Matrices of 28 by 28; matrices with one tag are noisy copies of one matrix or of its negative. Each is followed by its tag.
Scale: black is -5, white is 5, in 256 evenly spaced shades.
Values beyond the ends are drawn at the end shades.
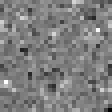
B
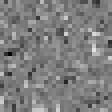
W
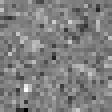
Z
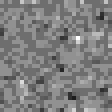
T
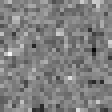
W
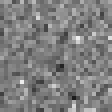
T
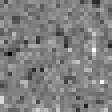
W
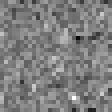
T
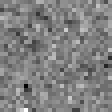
Z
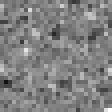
B
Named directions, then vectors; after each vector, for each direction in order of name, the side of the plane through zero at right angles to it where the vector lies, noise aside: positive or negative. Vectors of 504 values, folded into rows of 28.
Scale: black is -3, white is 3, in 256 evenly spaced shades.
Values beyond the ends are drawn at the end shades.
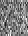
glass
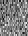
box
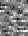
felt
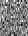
negative, positive, negative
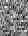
negative, positive, negative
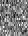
positive, negative, positive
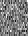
negative, negative, positive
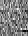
negative, negative, negative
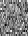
negative, negative, positive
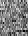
negative, negative, negative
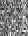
positive, positive, positive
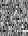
negative, positive, positive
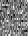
positive, negative, positive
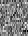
positive, negative, negative
